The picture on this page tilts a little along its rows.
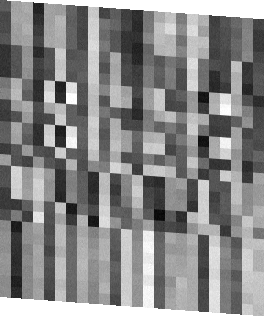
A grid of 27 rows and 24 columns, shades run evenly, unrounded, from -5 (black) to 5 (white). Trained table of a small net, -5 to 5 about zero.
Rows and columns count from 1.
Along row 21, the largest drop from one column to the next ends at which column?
15
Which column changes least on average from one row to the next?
8
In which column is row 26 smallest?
2
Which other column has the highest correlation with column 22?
11
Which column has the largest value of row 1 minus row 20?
9
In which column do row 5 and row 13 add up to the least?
4
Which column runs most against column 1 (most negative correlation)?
19
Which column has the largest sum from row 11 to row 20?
22
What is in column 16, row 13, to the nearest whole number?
-2
